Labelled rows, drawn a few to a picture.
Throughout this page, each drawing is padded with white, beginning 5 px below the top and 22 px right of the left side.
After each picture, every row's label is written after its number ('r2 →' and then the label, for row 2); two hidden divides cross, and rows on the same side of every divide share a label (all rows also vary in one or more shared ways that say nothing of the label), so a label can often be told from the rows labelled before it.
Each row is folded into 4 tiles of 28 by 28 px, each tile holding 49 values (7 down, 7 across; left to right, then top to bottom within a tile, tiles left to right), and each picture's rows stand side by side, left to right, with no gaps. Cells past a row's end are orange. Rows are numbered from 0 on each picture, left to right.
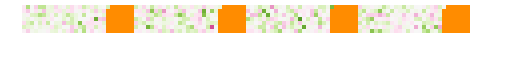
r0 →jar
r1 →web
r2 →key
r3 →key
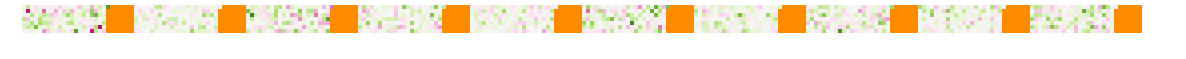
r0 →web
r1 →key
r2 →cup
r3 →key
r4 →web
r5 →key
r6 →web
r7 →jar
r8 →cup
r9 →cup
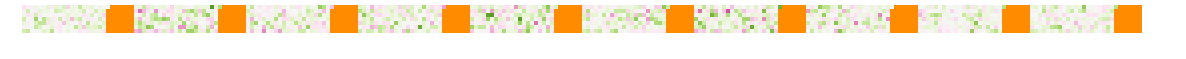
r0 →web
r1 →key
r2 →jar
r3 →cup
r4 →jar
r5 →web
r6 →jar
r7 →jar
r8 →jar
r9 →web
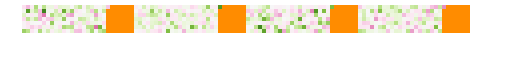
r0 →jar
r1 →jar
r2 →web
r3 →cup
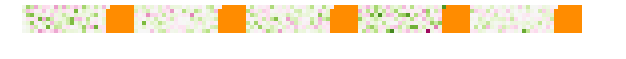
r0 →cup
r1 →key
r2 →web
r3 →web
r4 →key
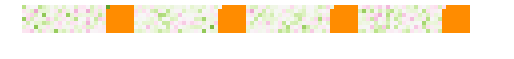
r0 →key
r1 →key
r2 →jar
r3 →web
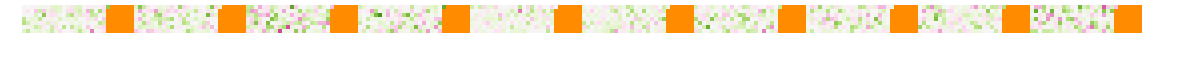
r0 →web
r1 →key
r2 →key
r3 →web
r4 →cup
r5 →web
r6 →web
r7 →web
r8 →jar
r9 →web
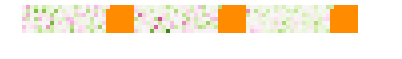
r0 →key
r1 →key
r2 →jar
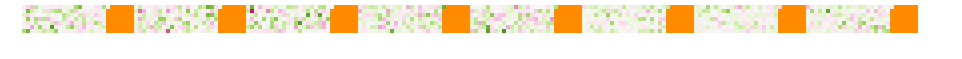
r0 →web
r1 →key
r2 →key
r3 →key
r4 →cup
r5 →key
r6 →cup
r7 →jar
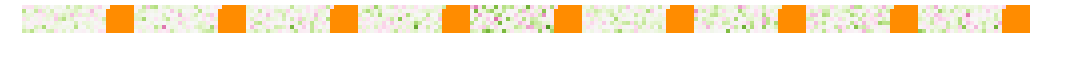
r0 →web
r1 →jar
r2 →web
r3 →jar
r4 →key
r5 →jar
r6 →jar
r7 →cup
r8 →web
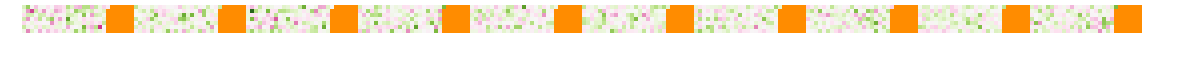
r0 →cup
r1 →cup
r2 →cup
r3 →jar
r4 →cup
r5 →web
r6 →web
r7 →key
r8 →jar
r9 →cup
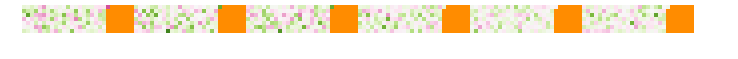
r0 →cup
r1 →jar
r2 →key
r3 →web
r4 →web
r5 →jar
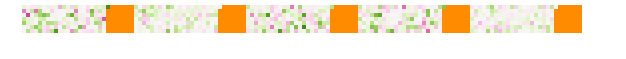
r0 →key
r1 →cup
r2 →cup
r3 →web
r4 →jar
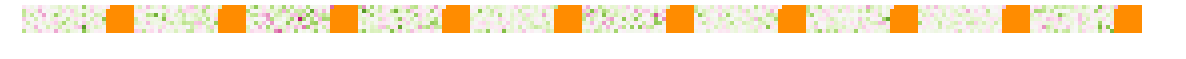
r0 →cup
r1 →jar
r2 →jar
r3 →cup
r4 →jar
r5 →jar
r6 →cup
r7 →web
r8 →web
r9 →jar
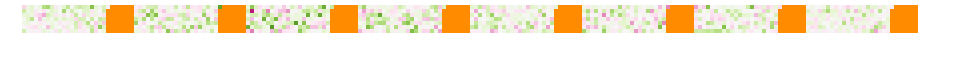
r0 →key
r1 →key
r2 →key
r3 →key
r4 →jar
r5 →cup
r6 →web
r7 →cup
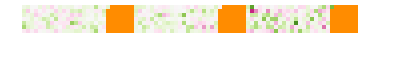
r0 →key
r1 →web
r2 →key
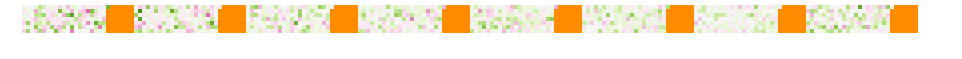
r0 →cup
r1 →cup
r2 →jar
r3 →cup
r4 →web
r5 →key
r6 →jar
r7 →web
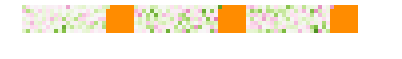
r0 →cup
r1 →key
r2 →jar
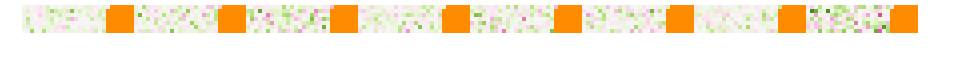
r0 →web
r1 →cup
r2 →cup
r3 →jar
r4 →cup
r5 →web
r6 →web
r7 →jar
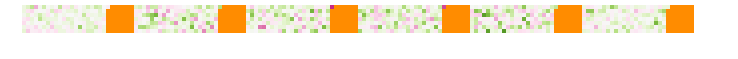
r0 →jar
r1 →cup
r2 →cup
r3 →cup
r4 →cup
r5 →jar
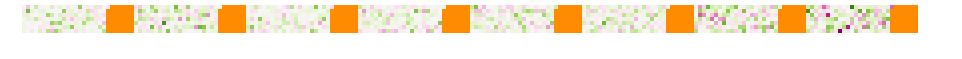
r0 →jar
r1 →key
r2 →key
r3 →web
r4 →web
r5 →web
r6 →key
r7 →web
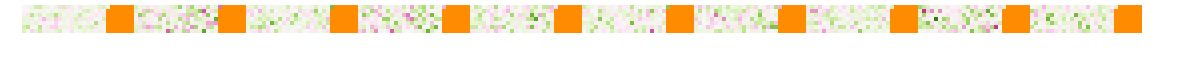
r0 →jar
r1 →jar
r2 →key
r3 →jar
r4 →jar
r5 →web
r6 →key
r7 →key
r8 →web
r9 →jar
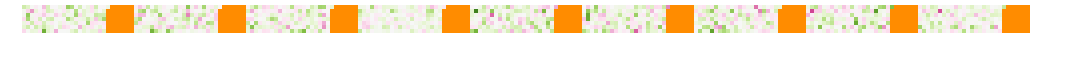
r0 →web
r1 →key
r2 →key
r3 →web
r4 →cup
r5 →cup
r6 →web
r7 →key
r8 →web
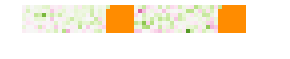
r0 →jar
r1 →key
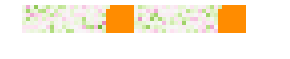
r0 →key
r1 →web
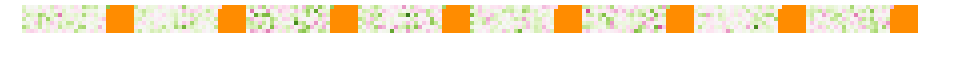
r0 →jar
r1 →cup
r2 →jar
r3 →cup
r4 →web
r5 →jar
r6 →jar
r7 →jar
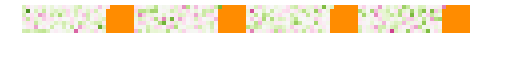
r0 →cup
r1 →key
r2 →key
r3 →cup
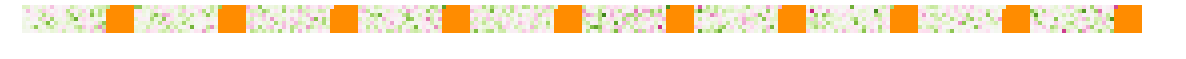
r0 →web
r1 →web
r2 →web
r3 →jar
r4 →web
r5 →web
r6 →web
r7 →key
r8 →key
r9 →cup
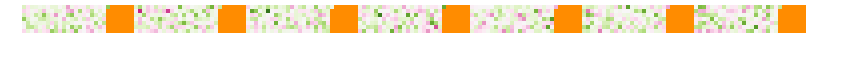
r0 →web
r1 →key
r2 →jar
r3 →cup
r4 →jar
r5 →web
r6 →jar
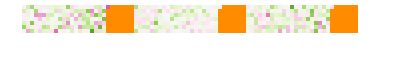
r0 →key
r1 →web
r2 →key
